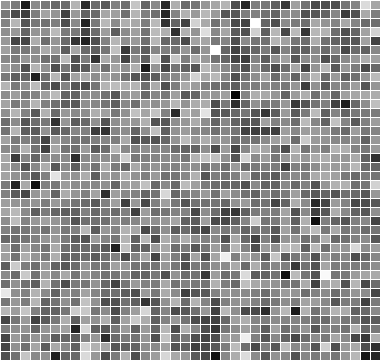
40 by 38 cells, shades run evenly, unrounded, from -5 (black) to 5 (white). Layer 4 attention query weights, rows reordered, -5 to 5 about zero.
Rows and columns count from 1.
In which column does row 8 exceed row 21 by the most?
4
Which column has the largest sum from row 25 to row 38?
17
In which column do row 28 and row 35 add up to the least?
12
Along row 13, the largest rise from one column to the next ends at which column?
19
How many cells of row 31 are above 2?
4
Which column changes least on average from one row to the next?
24
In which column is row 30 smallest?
30
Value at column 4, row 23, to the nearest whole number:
1
